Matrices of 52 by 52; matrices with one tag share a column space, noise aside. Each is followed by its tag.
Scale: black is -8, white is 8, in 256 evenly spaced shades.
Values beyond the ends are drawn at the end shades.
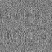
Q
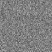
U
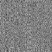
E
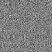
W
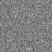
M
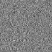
M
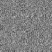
Q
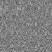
U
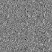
M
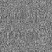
Q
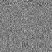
W
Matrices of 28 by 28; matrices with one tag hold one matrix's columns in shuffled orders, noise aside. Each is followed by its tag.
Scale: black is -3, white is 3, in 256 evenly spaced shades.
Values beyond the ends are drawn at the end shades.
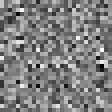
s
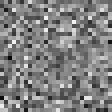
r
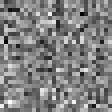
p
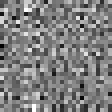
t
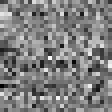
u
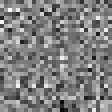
r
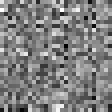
t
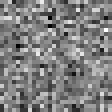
t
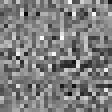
u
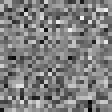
r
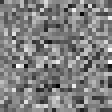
s
